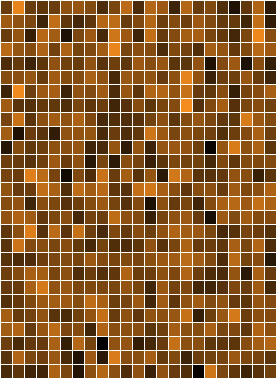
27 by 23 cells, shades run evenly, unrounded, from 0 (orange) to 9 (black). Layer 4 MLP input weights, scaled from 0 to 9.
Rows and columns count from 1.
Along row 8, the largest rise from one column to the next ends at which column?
17
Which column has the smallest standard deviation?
19
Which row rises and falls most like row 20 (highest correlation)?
21
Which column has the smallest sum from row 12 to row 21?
16
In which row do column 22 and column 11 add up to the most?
27
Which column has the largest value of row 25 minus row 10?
13
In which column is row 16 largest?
18
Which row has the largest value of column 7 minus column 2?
26
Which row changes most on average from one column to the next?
3
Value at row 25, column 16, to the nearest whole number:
4
